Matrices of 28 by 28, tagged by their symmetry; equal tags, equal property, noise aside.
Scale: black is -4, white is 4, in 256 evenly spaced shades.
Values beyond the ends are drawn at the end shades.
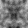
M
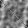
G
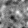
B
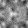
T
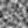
B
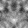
M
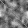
G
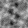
G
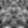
M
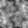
G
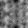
T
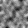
G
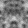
M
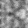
T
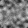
G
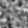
B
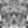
M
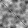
G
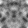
M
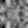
T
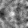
T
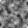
G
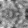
T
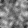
G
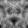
M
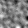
B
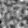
B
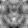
M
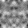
M
